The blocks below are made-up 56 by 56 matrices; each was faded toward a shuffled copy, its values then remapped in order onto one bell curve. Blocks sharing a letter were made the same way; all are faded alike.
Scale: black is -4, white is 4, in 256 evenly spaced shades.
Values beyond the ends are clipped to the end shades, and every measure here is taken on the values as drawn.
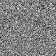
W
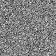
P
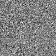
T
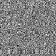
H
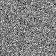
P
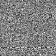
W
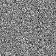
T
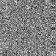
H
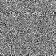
W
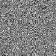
H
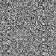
H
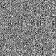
H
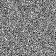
P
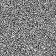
P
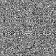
W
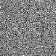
W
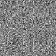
H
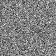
P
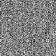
H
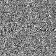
T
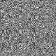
H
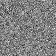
P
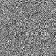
H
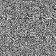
W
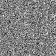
T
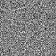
H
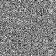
W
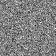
P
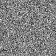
P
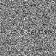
W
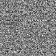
W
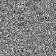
H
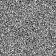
P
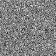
T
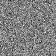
P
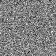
P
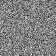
P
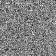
T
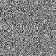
H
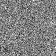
P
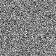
T
